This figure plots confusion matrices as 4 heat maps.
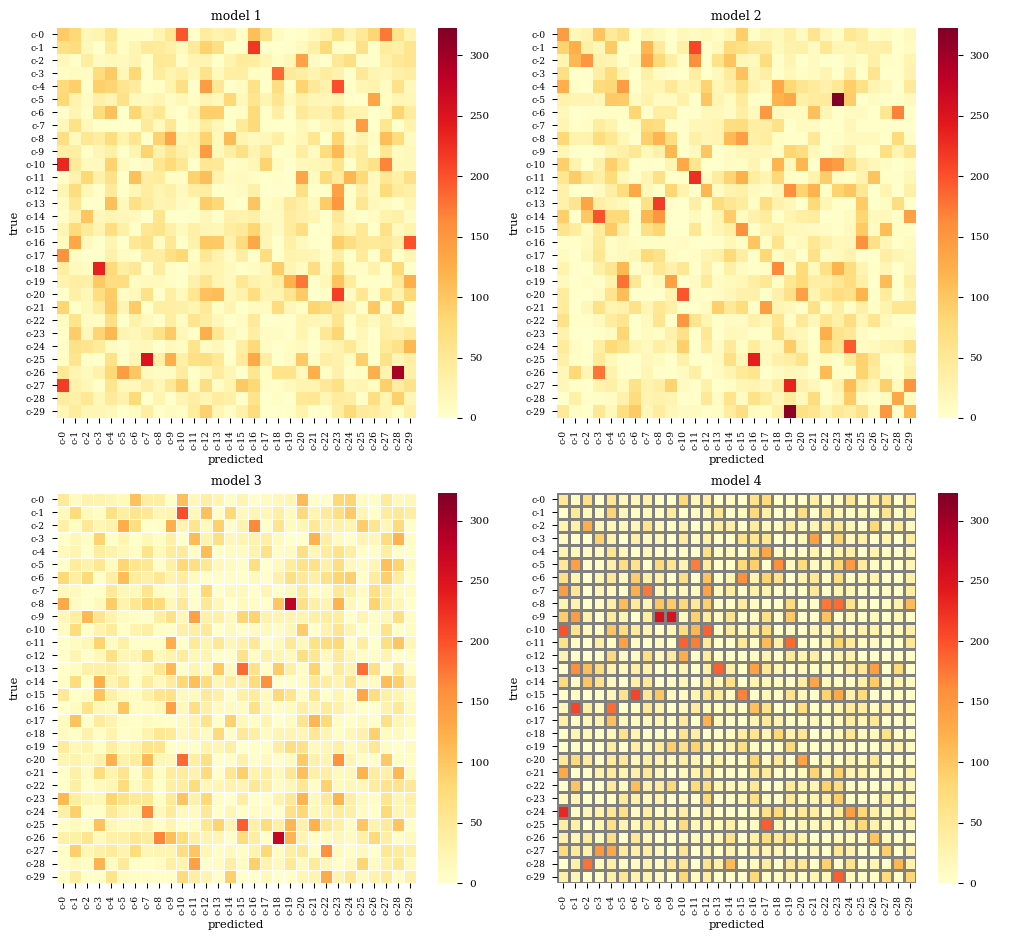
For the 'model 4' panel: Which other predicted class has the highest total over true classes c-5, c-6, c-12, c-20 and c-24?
c-0
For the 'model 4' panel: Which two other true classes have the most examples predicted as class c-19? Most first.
c-11, c-9
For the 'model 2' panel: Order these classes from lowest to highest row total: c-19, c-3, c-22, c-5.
c-3, c-22, c-19, c-5
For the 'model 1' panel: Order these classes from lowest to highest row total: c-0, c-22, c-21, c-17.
c-22, c-17, c-21, c-0
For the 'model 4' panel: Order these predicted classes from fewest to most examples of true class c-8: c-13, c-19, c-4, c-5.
c-13, c-4, c-19, c-5
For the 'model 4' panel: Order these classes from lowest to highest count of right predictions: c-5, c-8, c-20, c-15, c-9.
c-5, c-8, c-20, c-15, c-9
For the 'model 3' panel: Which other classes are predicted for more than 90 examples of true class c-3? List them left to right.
c-11, c-21, c-28
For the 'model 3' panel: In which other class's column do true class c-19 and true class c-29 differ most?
c-22
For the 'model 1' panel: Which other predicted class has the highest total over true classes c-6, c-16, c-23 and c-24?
c-29
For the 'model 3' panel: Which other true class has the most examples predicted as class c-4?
c-20
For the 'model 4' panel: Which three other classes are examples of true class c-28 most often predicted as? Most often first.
c-2, c-14, c-22
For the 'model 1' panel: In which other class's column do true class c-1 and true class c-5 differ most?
c-16
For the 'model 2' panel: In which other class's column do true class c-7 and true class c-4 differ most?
c-5
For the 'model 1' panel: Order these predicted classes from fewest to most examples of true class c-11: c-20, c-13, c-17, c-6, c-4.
c-17, c-13, c-4, c-6, c-20
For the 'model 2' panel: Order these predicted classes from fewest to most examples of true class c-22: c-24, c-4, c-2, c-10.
c-2, c-4, c-24, c-10
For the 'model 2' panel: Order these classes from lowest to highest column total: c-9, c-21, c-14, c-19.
c-9, c-21, c-14, c-19
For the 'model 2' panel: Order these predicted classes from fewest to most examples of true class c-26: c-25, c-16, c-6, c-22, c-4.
c-6, c-4, c-16, c-25, c-22
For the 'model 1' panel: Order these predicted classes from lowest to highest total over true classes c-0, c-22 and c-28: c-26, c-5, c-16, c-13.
c-5, c-13, c-26, c-16
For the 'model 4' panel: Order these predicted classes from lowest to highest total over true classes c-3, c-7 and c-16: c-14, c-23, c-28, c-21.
c-28, c-14, c-23, c-21
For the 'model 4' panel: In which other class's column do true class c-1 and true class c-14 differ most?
c-21
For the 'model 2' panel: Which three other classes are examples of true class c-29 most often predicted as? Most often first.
c-19, c-27, c-6
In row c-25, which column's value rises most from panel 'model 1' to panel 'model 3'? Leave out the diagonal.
c-15
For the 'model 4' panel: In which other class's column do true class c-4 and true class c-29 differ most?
c-23
